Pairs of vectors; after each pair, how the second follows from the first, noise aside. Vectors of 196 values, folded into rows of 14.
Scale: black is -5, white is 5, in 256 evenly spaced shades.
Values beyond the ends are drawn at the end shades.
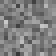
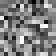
scaled up.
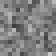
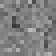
partly zeroed.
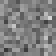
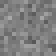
wrapped around, negated, shrunk.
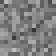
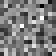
reversed, negated, scaled up.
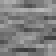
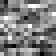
reversed, negated, scaled up.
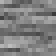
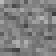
partly zeroed.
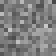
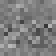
negated, partly zeroed.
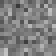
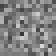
wrapped around.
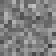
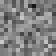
negated.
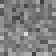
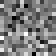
scaled up.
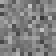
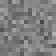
wrapped around, negated, shrunk.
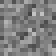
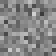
sign-scrambled.
